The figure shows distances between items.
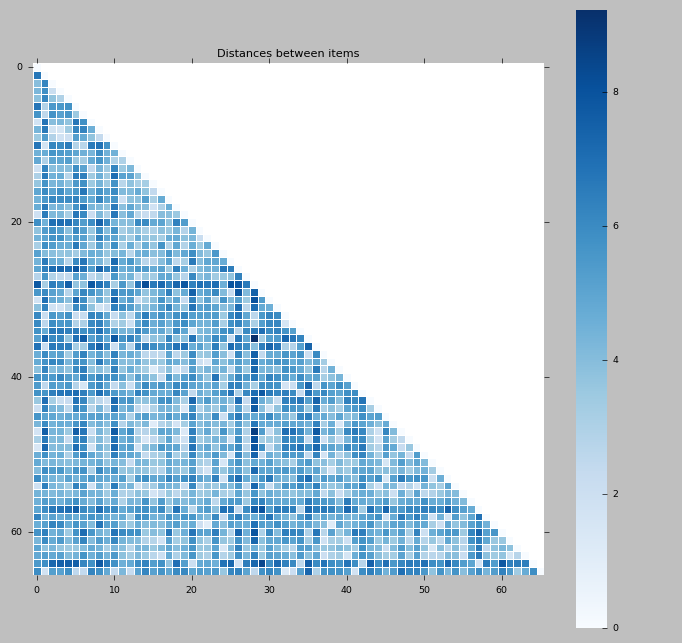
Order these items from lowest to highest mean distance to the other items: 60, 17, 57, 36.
17, 60, 36, 57
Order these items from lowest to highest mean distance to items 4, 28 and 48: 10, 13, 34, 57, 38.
13, 38, 10, 34, 57
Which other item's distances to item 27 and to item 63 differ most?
40
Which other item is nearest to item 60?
50
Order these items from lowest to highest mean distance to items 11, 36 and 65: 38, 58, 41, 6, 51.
41, 6, 51, 58, 38
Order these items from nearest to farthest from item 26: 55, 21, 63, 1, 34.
34, 21, 55, 63, 1
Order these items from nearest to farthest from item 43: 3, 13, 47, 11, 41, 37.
3, 47, 13, 37, 11, 41
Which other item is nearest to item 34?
20
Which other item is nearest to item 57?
64
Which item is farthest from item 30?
28
